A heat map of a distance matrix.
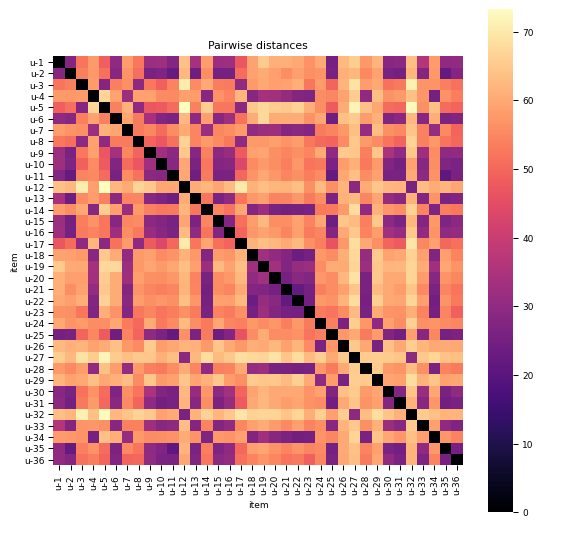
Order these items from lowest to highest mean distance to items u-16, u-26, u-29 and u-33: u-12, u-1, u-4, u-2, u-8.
u-2, u-1, u-8, u-4, u-12
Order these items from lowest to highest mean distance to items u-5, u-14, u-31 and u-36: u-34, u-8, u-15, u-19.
u-15, u-8, u-34, u-19
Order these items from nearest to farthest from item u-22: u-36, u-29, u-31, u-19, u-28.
u-28, u-19, u-36, u-31, u-29
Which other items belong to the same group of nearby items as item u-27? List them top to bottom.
u-12, u-32
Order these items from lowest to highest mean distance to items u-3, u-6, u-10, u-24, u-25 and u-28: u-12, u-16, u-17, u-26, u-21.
u-16, u-17, u-21, u-26, u-12
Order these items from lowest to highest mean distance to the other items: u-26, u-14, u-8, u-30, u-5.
u-30, u-14, u-8, u-5, u-26
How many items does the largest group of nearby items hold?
15
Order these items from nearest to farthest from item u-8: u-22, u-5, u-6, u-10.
u-5, u-10, u-6, u-22
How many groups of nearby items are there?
5
